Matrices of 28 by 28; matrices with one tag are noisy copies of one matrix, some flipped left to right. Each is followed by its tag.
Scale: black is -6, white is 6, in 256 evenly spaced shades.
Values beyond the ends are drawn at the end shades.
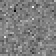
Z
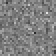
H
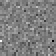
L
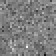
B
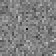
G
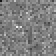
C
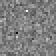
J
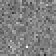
B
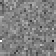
L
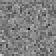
G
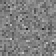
G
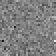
L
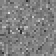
H
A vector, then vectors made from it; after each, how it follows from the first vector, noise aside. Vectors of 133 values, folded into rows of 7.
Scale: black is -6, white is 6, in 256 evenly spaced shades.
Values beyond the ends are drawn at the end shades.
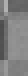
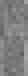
wrapped around, negated, shrunk.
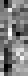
wrapped around, scaled up.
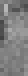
partly zeroed.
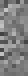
sign-scrambled.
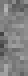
partly zeroed.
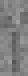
wrapped around, shrunk.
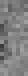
partly zeroed.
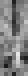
wrapped around, scaled up.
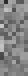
sign-scrambled.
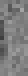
partly zeroed.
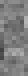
wrapped around, negated, partly zeroed.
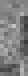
reversed.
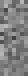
sign-scrambled.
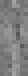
wrapped around, negated, shrunk.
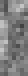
negated.
